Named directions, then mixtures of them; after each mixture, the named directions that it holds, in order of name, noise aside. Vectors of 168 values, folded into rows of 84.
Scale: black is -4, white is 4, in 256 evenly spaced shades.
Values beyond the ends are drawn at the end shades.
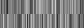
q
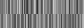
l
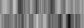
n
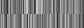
l, q.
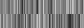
l, n, q.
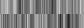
n, q.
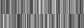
l, q.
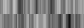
n.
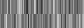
l, n, q.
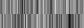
l, n, q.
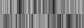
l, n.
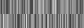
l, q.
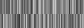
l, q.
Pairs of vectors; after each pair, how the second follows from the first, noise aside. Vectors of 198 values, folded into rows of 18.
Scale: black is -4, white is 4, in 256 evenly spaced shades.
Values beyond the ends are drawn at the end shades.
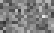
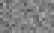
wrapped around, negated, shrunk.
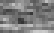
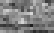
negated.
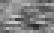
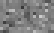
reversed, partly zeroed.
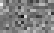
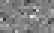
reversed, negated, partly zeroed.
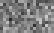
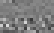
reversed, partly zeroed.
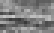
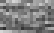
wrapped around, negated.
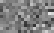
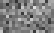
shuffled.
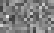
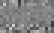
reversed, partly zeroed.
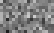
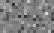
reversed, negated, partly zeroed.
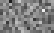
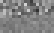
reversed, negated, partly zeroed.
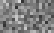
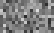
shuffled.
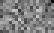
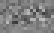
reversed, negated, partly zeroed.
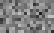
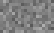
wrapped around, negated, shrunk.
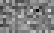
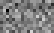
shuffled.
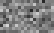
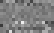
reversed, negated, partly zeroed.
